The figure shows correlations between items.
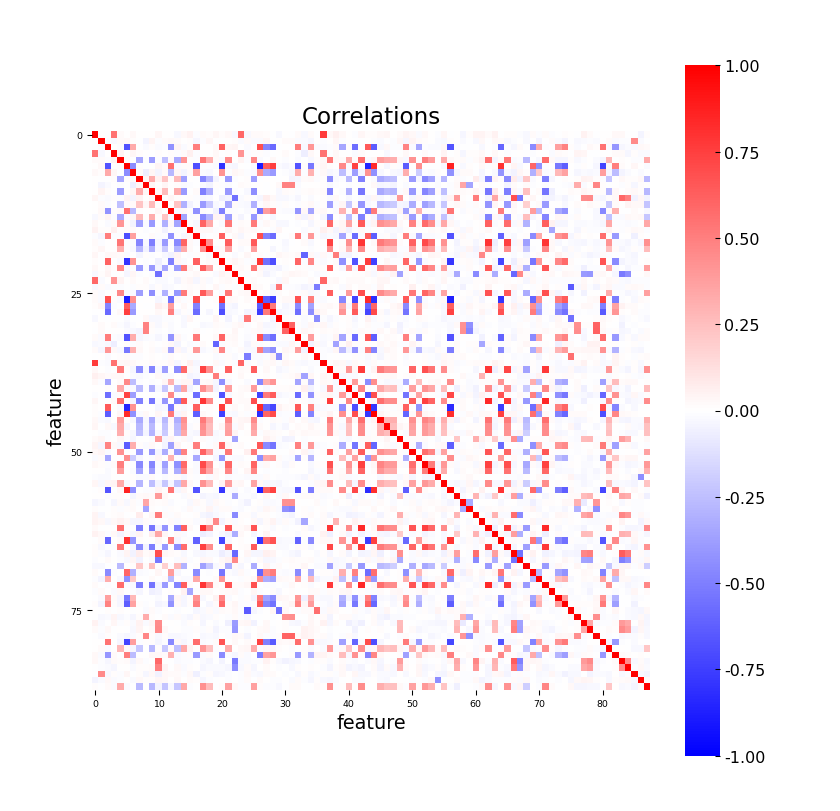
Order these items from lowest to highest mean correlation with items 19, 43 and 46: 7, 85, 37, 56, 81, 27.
56, 27, 7, 85, 81, 37
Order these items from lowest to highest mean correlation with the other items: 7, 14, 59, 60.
7, 59, 60, 14
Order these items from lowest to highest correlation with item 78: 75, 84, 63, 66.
75, 63, 84, 66
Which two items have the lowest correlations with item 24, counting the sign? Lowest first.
75, 35
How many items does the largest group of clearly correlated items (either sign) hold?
26
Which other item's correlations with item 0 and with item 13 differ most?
36
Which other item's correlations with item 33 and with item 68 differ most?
19
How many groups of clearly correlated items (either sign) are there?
10
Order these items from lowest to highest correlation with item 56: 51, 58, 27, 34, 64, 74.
74, 34, 58, 51, 27, 64
